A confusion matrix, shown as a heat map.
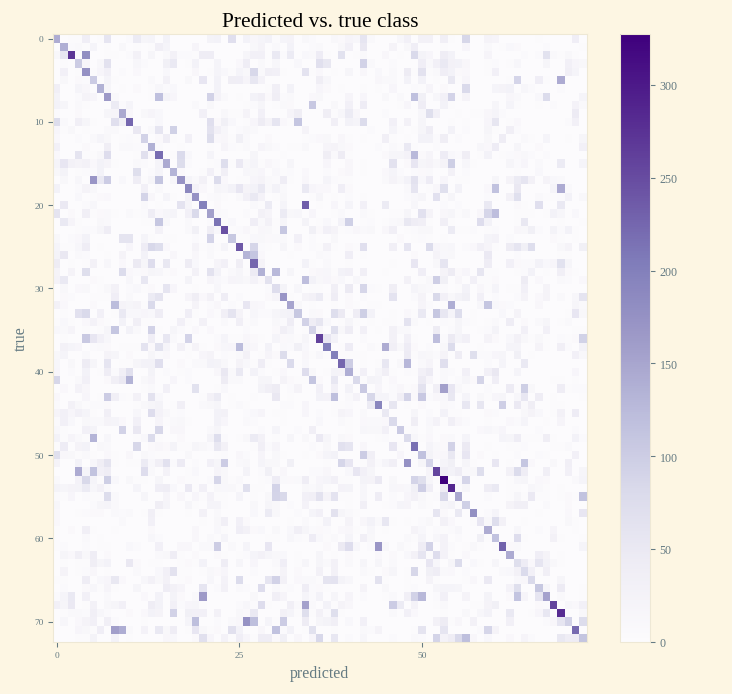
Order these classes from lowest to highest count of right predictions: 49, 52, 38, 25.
38, 49, 25, 52
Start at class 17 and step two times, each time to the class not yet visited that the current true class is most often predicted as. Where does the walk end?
69
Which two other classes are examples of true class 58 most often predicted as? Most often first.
60, 45
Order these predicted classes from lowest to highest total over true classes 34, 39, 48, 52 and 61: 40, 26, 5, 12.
26, 12, 40, 5
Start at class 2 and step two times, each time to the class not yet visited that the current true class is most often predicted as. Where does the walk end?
27
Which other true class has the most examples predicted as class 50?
67
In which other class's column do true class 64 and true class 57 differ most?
49
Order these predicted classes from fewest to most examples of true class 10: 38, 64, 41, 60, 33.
64, 41, 38, 60, 33
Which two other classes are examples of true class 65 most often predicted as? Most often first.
30, 25
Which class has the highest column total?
53
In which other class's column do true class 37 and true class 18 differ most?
45
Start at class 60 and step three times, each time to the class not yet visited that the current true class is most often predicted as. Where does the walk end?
72
